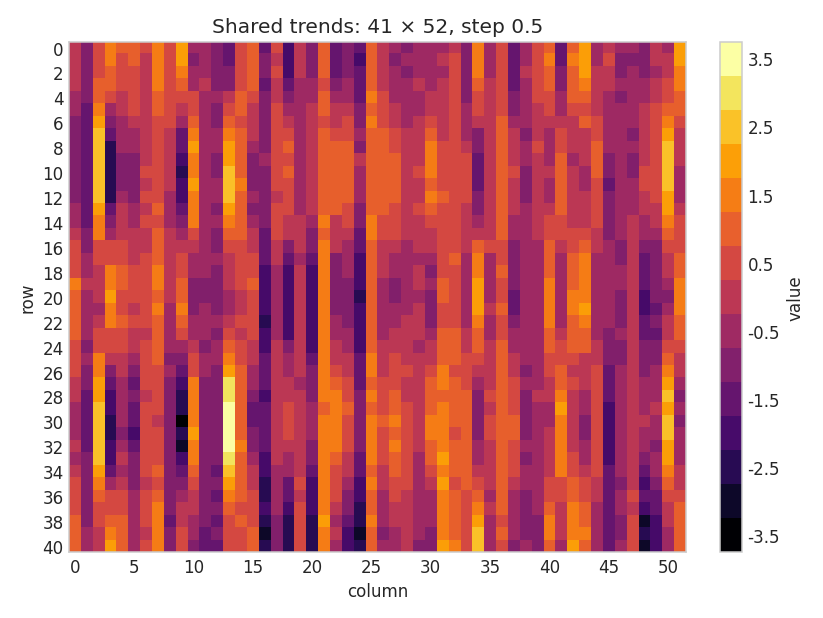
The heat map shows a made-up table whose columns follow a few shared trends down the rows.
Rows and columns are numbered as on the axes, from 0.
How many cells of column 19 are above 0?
5
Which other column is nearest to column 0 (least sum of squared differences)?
4
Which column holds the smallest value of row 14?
1
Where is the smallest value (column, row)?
9, 30
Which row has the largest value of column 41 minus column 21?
29
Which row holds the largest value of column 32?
40
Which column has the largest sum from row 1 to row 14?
2
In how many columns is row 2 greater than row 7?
19
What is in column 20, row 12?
0
